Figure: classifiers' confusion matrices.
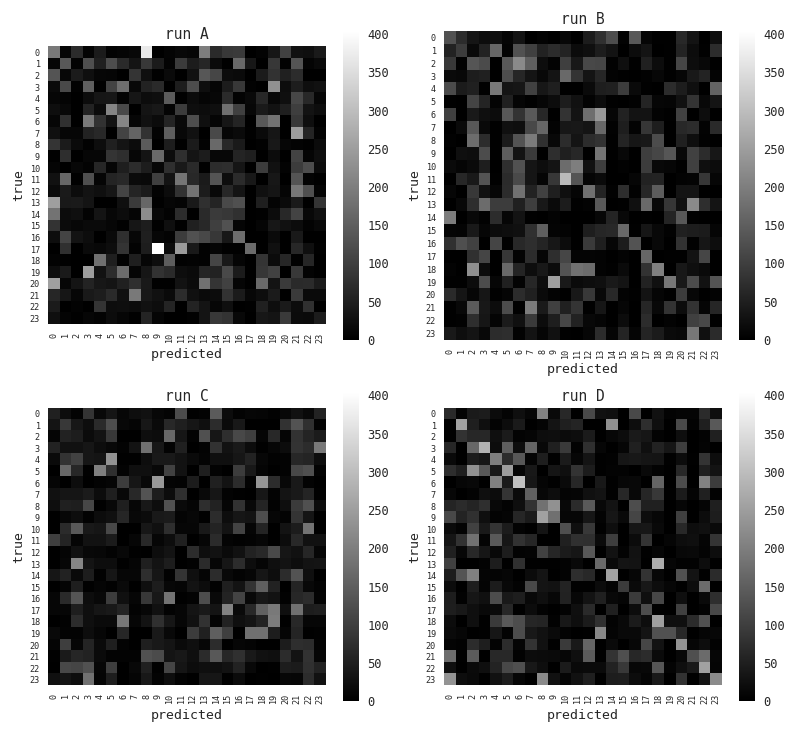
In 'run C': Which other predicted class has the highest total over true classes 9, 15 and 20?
18
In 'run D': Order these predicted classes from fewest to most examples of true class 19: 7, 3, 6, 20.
3, 7, 20, 6
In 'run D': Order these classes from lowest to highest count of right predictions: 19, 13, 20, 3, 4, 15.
15, 19, 13, 4, 20, 3
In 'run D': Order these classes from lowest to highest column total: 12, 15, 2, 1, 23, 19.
19, 15, 1, 23, 12, 2
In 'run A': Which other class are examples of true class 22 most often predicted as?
4
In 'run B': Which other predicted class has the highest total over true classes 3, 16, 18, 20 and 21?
2
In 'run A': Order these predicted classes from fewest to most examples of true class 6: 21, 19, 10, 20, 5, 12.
20, 5, 10, 21, 12, 19
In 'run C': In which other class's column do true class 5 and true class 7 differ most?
4
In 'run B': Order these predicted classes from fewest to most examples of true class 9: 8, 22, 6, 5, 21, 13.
8, 6, 22, 21, 5, 13
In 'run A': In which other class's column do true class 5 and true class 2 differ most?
15
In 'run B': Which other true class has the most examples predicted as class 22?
17
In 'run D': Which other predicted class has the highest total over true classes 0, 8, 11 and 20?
12
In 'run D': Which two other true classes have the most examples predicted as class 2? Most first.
5, 14
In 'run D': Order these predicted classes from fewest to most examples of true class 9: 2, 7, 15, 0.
15, 7, 2, 0
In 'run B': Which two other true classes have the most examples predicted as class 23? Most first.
4, 19
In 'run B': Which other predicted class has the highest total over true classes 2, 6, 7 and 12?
13
